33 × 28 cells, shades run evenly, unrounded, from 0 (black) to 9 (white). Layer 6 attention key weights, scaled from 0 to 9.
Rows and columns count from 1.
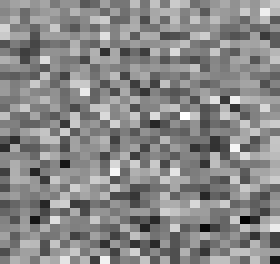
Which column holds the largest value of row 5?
11
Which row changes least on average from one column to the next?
9
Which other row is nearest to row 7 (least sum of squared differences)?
2
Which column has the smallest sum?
21
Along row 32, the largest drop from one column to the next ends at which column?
15
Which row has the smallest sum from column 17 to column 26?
19
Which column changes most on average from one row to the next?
14
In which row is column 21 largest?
5
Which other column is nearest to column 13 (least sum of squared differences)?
3
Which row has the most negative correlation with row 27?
17
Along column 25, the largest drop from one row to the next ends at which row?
28
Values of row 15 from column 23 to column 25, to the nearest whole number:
7 6 3
